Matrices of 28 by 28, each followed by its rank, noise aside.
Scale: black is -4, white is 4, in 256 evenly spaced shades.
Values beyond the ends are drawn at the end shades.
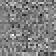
six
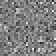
five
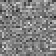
seven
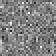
seven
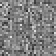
eight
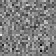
seven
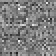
six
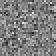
eight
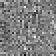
seven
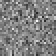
six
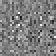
five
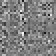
six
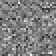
seven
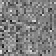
eight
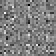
five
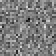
six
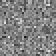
seven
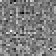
eight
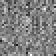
seven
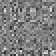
five
